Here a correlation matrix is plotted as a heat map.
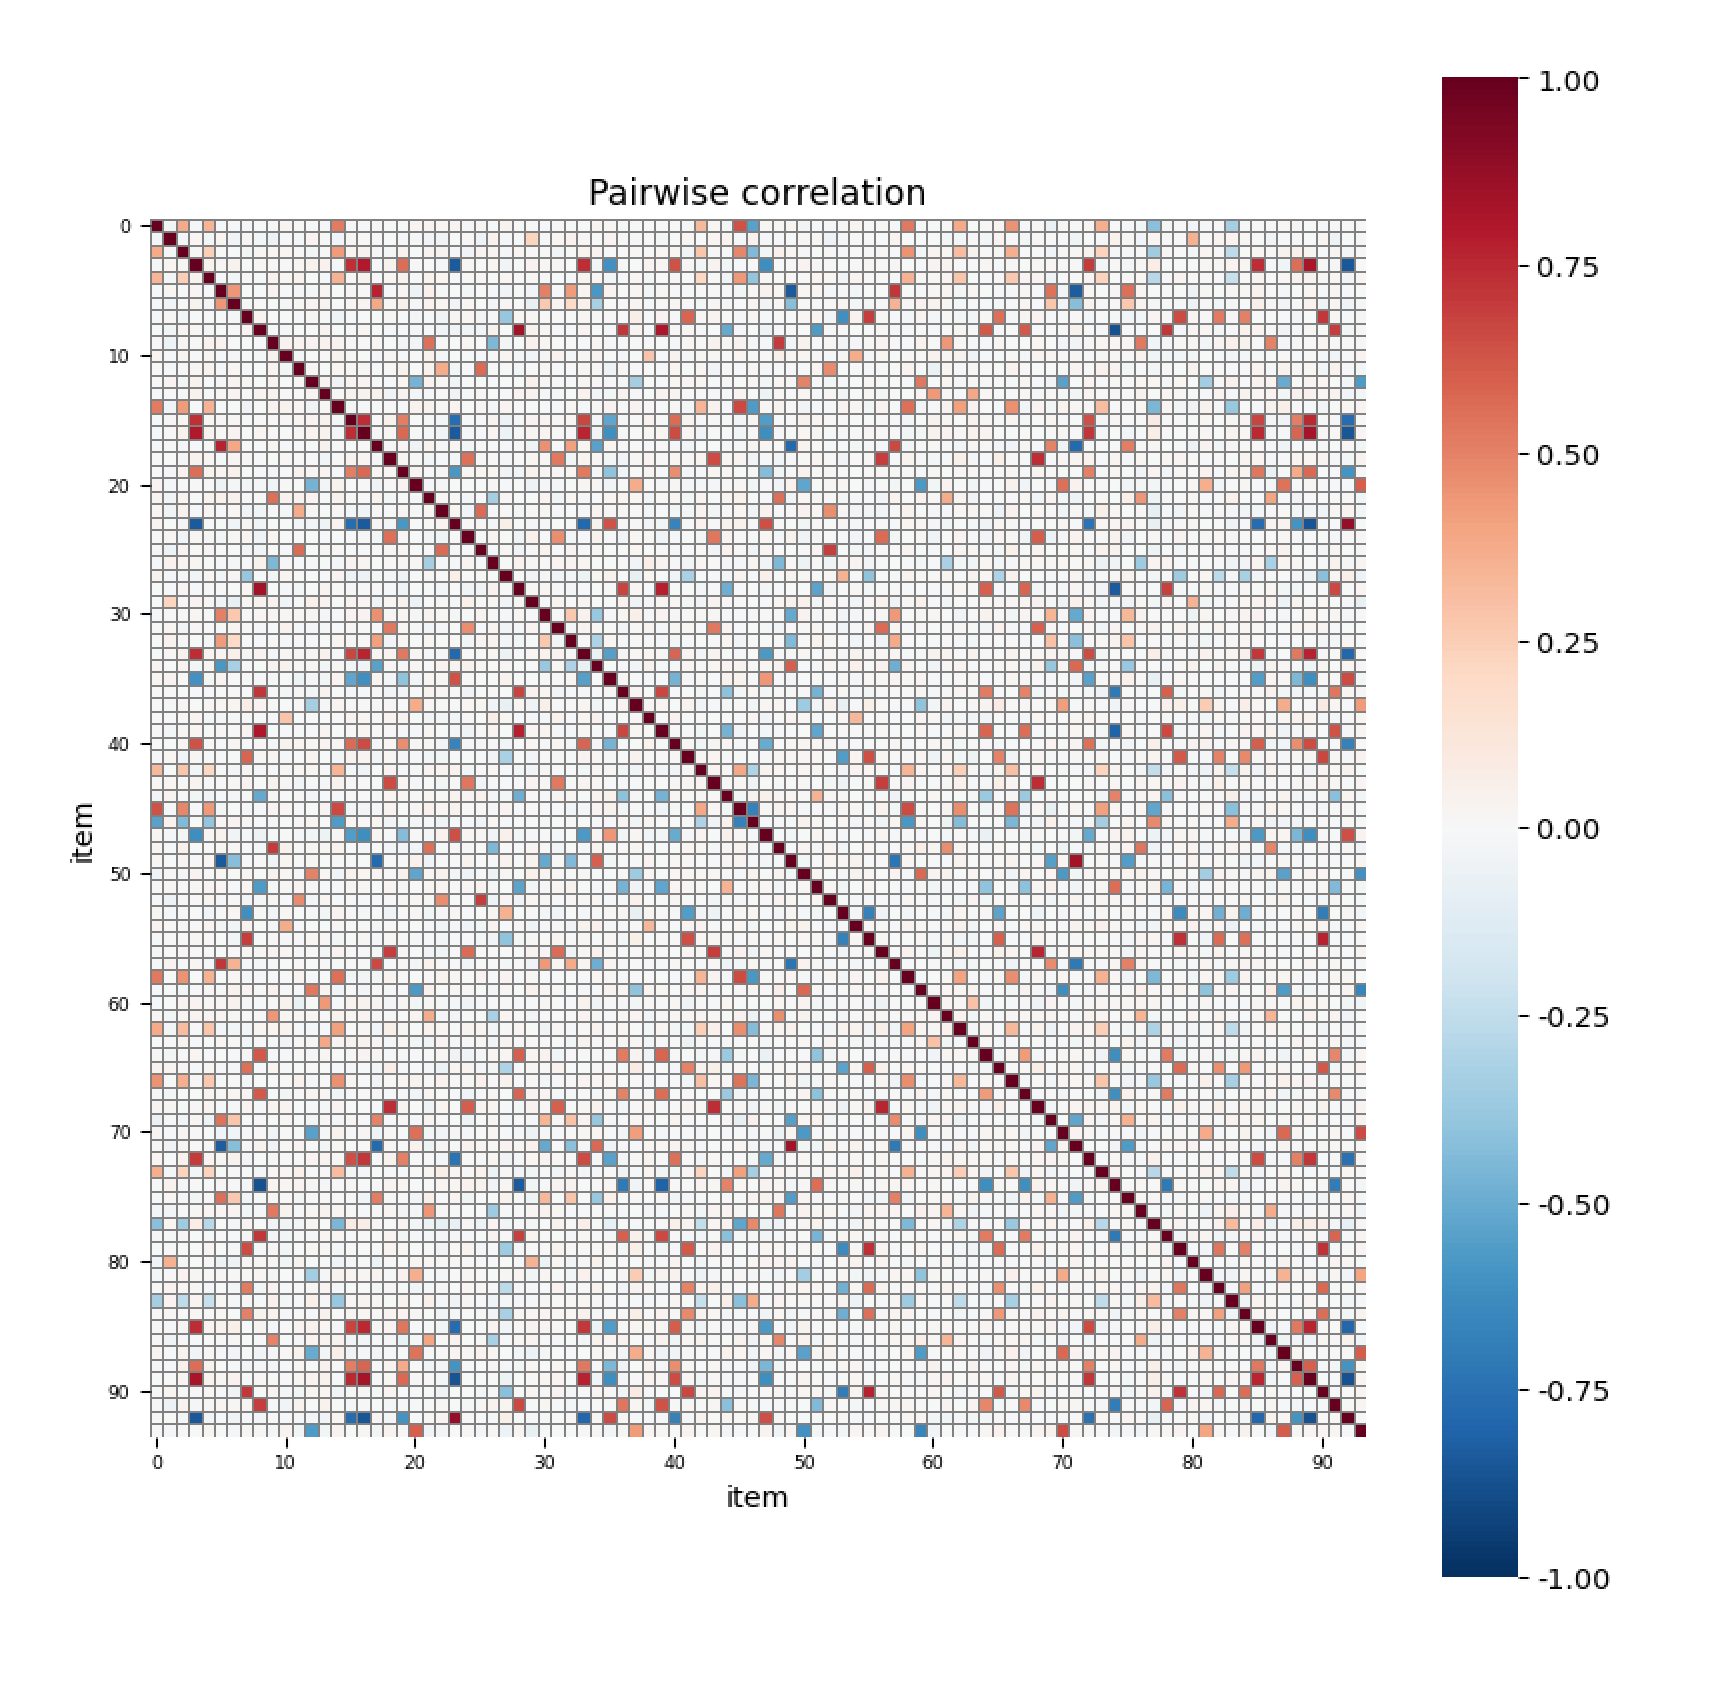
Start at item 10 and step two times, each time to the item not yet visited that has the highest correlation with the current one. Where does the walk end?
38
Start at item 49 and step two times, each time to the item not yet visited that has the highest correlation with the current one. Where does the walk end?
34
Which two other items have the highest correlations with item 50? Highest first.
59, 12
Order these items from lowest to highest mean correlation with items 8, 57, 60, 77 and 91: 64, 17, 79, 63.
79, 63, 17, 64
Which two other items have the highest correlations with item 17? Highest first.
5, 57
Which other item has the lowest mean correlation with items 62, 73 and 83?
46
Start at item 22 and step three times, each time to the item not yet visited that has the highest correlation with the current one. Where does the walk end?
11
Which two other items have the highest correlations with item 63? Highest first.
13, 60
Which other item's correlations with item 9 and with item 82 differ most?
48
